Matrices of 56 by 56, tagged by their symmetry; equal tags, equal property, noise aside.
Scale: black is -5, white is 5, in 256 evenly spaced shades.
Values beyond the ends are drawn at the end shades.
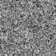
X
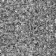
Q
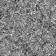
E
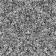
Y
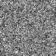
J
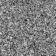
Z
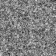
X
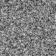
Z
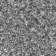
J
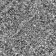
E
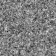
X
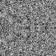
Q
